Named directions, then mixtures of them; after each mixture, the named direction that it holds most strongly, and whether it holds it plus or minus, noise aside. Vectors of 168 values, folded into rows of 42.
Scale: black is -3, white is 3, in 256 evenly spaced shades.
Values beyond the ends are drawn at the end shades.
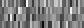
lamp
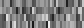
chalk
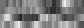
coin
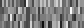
lamp, plus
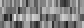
coin, minus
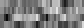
coin, minus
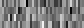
lamp, minus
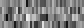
lamp, minus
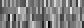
lamp, plus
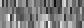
lamp, minus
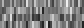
lamp, plus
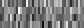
lamp, plus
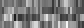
coin, plus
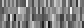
lamp, plus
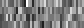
lamp, plus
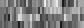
coin, minus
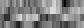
coin, minus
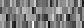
chalk, minus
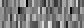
lamp, minus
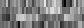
coin, minus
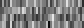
chalk, minus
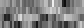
coin, minus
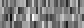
lamp, minus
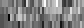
lamp, plus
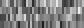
lamp, plus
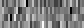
lamp, minus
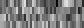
chalk, minus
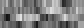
coin, minus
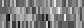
chalk, minus
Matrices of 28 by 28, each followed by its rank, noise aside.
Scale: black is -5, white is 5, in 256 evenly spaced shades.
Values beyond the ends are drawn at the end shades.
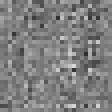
four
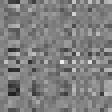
two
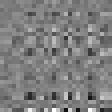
one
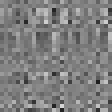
three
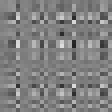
one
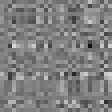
three
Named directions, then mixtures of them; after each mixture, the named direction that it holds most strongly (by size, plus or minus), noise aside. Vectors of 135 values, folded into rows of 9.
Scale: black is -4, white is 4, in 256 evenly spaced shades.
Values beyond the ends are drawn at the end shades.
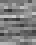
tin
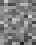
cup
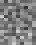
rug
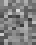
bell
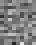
cup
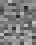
rug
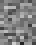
cup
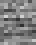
tin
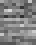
tin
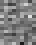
cup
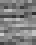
tin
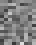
cup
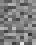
cup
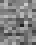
tin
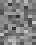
bell
